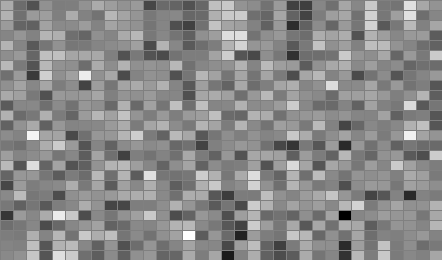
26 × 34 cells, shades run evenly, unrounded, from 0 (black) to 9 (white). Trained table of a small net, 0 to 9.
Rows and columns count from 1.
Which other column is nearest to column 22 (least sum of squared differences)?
31
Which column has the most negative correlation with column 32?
21
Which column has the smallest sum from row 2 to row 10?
15
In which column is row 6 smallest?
23
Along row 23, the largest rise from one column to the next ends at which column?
20
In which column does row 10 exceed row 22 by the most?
27
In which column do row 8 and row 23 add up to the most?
7
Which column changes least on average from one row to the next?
8
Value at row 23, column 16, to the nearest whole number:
5
